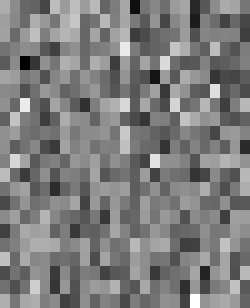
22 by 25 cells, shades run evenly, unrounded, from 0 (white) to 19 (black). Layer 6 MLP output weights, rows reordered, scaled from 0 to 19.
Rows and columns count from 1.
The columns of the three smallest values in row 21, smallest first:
4, 24, 12
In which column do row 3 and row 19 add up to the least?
1
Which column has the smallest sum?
13
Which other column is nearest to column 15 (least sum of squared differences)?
5
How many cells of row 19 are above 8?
18
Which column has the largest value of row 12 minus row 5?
15
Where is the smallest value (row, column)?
22, 20
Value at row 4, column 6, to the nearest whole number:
14
